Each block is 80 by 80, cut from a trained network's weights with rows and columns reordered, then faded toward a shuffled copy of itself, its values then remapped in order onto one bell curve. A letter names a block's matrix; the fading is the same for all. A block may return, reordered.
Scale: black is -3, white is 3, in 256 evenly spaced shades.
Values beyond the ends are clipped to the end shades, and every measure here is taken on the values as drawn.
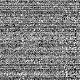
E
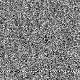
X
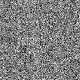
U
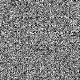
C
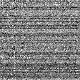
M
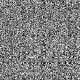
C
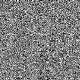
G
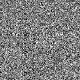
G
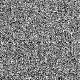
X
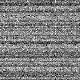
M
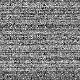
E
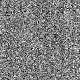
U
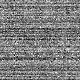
M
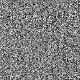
C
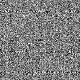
C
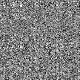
C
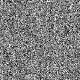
U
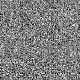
C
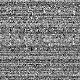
E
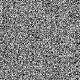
G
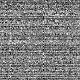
E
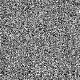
U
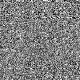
C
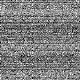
E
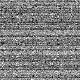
M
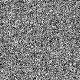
X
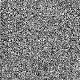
G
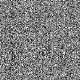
C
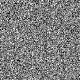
G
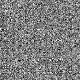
G
